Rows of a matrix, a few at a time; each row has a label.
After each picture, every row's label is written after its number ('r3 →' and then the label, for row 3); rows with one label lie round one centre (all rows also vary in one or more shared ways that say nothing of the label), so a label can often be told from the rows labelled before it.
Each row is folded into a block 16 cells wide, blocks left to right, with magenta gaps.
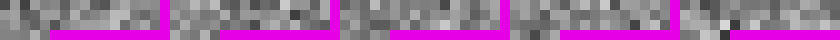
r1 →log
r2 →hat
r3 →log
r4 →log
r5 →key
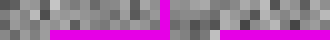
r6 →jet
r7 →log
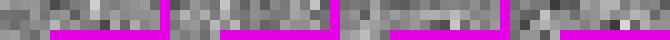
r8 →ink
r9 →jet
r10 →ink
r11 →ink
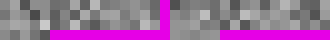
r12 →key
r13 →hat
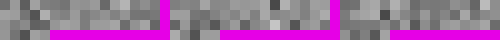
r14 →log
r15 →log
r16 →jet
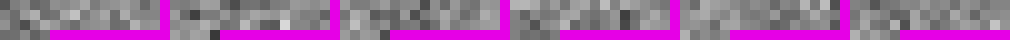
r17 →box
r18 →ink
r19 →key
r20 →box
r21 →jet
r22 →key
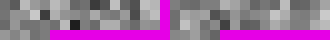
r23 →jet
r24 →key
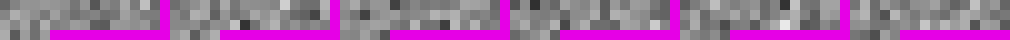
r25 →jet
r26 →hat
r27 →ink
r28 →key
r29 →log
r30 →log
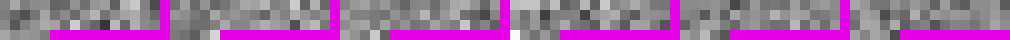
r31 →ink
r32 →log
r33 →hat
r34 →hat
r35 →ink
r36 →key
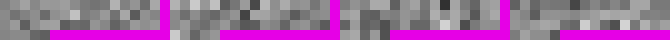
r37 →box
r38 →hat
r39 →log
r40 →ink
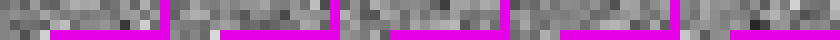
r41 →log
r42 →jet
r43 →log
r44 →log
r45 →hat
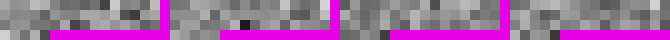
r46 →hat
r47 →hat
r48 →box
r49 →jet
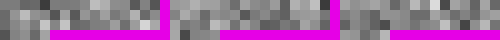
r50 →key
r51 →jet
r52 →log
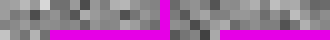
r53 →hat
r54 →box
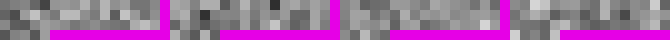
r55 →box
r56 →log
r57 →key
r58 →jet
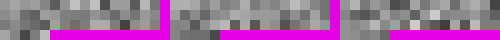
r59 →log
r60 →box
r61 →ink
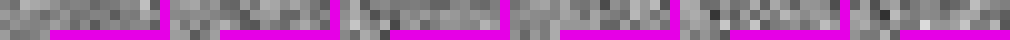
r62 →jet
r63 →hat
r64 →key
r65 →jet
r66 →key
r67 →log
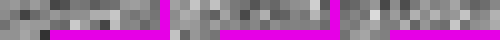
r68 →ink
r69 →jet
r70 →ink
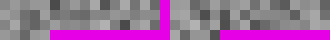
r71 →log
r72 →key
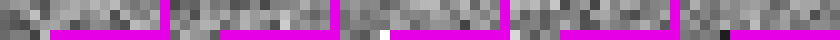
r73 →box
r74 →ink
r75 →log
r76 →hat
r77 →box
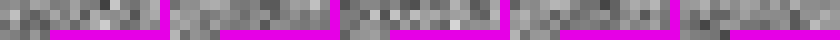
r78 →log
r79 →jet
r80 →ink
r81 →jet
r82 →box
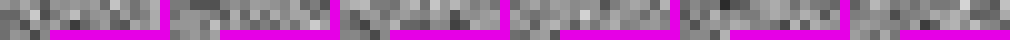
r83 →box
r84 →key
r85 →box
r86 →box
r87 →ink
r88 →hat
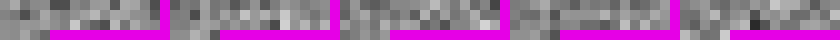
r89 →ink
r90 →ink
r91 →key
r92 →ink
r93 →hat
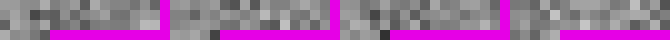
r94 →key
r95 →ink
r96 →key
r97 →log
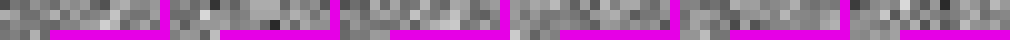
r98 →log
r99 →ink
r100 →log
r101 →hat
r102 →key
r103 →jet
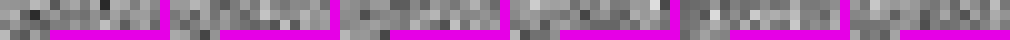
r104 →log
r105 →ink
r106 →ink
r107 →jet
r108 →ink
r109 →jet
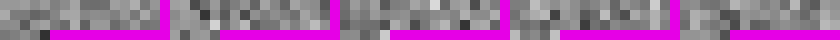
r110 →box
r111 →key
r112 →log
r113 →jet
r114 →key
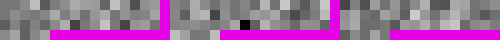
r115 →log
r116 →hat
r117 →log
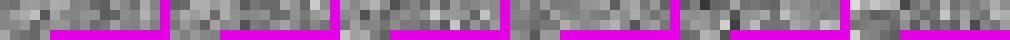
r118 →jet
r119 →jet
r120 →ink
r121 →log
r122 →key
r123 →ink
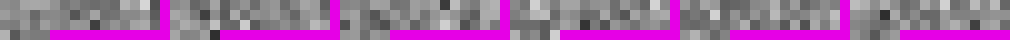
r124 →jet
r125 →key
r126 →log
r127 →jet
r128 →ink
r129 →log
